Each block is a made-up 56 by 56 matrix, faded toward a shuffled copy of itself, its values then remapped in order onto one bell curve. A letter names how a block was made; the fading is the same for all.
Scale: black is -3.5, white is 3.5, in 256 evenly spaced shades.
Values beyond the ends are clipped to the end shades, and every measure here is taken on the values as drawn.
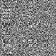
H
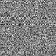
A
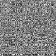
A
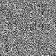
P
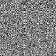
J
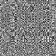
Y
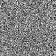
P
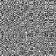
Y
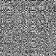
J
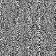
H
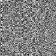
H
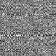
A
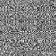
A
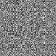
H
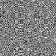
Y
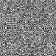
A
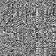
J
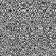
A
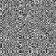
Y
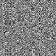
H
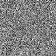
P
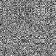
A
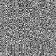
H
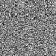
P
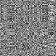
Y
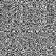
A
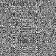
H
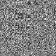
J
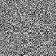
J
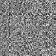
J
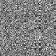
J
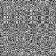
Y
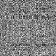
H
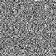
P
